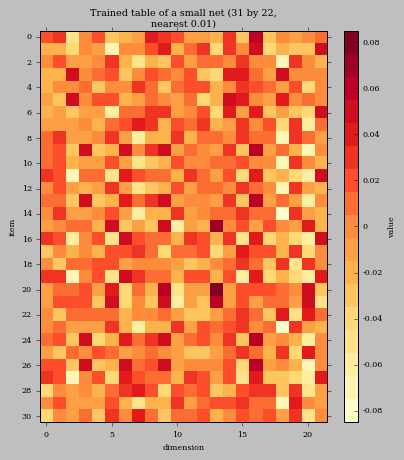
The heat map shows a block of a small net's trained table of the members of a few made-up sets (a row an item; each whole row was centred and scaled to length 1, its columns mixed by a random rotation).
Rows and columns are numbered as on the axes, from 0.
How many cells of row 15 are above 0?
8
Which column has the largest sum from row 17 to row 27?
16
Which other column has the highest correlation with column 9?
3
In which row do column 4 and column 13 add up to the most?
20
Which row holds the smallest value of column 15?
19
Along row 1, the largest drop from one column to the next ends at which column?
17
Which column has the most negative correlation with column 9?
10
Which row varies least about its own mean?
4
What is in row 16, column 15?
-0.05
